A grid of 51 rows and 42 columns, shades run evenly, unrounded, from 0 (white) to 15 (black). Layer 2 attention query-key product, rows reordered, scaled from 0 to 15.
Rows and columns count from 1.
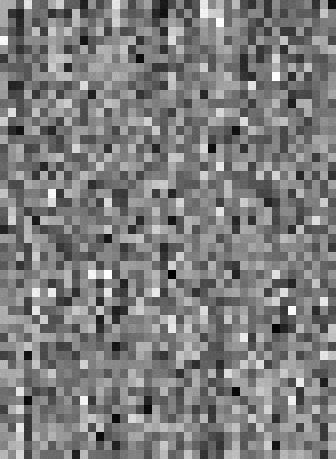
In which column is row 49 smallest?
3
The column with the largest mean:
21
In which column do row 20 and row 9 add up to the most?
32
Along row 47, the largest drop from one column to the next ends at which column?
17
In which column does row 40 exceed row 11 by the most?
4
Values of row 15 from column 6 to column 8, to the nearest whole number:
11 13 8
